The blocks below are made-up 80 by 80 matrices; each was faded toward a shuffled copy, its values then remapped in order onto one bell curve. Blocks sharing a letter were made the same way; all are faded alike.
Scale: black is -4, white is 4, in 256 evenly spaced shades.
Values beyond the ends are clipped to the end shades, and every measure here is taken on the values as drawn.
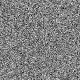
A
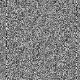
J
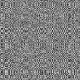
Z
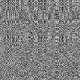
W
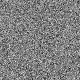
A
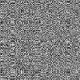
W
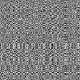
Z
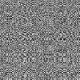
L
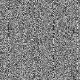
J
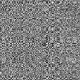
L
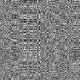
L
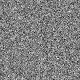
A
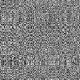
L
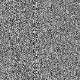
J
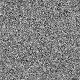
A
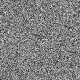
A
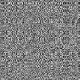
L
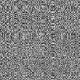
W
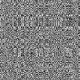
W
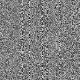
J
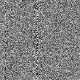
J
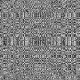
Z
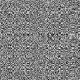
L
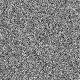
A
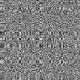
W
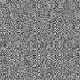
W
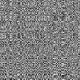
L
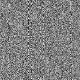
J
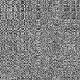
W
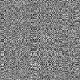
L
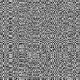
Z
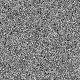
A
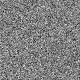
A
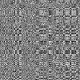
Z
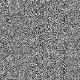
J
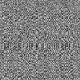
W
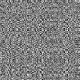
L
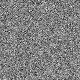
A
